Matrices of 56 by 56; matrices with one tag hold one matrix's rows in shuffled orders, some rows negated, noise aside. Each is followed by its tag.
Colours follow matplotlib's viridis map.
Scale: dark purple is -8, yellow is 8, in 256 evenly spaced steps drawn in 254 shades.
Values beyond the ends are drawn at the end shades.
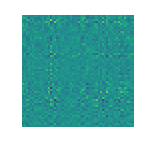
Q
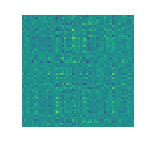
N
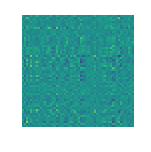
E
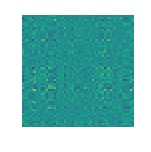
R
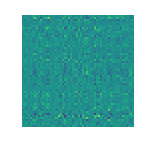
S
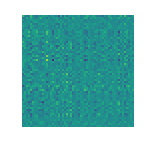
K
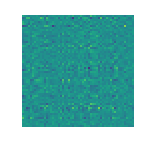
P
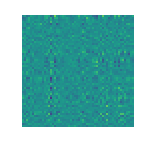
Q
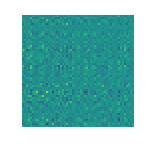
K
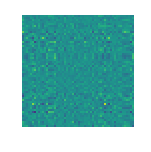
R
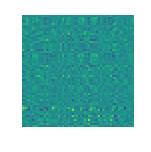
P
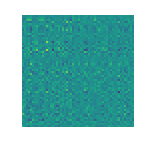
K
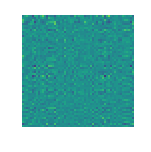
R
